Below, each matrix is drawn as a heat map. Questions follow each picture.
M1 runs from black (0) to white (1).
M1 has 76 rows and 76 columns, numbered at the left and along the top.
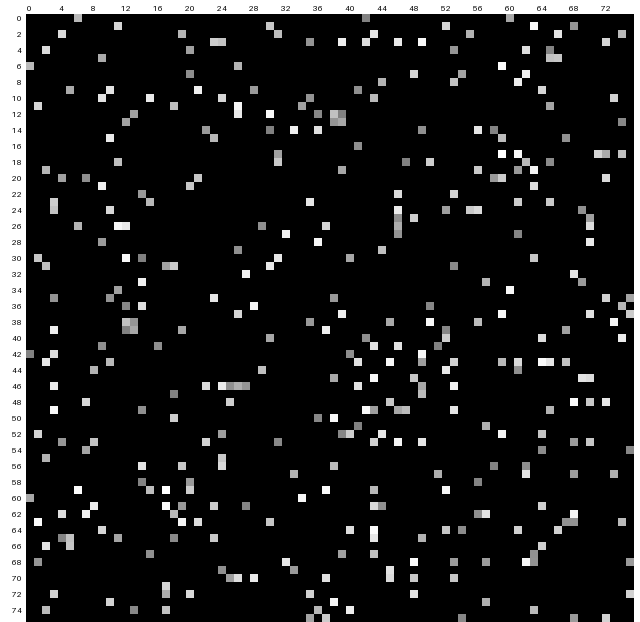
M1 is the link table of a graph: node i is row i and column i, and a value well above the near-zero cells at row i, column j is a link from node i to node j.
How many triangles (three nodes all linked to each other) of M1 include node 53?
3
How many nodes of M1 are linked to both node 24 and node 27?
1
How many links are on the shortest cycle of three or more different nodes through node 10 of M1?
4
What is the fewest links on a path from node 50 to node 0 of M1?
5
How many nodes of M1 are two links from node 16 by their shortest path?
4
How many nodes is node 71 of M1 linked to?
1
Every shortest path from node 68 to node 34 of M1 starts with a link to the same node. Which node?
node 1
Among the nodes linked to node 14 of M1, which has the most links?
node 49
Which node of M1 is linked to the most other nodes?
node 43
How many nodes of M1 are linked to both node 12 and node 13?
2
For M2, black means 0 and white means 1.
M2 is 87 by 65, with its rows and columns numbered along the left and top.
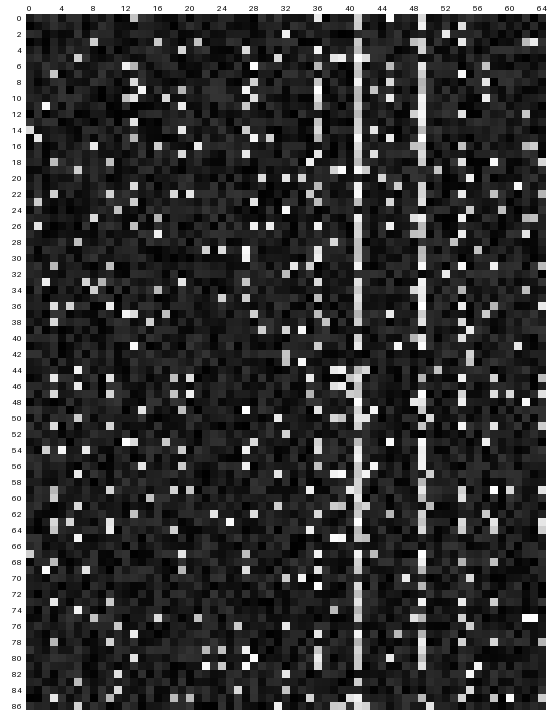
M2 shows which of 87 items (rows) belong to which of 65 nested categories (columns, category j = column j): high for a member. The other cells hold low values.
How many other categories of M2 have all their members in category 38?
6
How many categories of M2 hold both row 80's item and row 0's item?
5
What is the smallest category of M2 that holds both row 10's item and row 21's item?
13
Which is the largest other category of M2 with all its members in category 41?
49
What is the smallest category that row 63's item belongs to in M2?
25
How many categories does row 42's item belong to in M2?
2
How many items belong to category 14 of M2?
3
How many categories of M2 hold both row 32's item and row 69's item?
0
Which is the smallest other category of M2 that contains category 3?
54
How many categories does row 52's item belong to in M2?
1
